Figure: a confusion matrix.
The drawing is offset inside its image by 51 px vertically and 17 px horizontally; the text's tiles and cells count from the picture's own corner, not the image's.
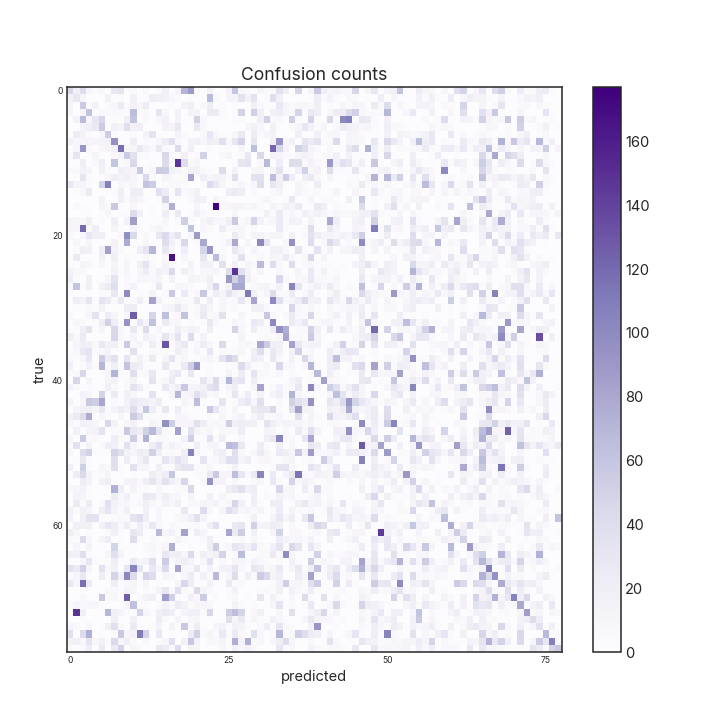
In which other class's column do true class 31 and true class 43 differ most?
10
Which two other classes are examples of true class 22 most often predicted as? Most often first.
6, 13
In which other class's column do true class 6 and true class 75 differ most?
11
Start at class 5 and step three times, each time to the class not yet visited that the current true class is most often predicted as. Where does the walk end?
17
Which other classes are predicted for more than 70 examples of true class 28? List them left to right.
9, 51, 67
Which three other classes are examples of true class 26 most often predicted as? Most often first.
25, 27, 33
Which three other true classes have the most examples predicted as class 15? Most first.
35, 46, 70
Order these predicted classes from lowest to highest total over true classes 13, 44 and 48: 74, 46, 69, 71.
69, 46, 74, 71
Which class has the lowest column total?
77
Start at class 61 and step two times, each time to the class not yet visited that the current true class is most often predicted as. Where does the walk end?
46
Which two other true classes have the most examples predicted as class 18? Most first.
61, 0
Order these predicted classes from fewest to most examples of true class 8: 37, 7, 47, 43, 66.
43, 7, 37, 66, 47
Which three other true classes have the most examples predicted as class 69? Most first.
47, 32, 4
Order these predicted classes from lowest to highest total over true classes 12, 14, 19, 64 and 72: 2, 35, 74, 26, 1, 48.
35, 74, 26, 1, 2, 48
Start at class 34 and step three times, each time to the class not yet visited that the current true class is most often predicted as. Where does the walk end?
52
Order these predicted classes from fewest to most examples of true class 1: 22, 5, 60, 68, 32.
5, 68, 60, 32, 22
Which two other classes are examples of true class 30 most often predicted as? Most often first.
71, 35
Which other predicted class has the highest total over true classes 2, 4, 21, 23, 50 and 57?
38
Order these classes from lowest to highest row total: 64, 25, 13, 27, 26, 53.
26, 25, 13, 64, 53, 27
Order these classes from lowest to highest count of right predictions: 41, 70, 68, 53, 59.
41, 59, 68, 53, 70
